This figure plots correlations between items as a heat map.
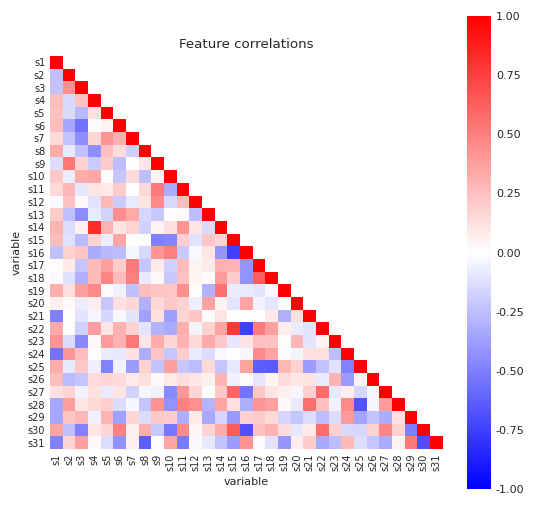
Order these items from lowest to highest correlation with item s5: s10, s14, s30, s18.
s10, s30, s14, s18
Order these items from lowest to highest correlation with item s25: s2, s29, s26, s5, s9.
s5, s29, s9, s2, s26
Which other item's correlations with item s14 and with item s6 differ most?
s4
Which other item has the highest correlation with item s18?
s17
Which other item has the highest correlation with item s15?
s22
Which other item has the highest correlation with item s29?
s31
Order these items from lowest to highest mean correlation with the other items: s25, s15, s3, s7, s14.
s25, s3, s15, s7, s14
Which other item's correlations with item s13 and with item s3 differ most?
s6
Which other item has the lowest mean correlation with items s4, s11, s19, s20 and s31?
s8
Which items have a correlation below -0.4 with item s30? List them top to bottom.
s3, s10, s16, s29, s31
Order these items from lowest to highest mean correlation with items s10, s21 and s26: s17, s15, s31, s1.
s15, s17, s1, s31
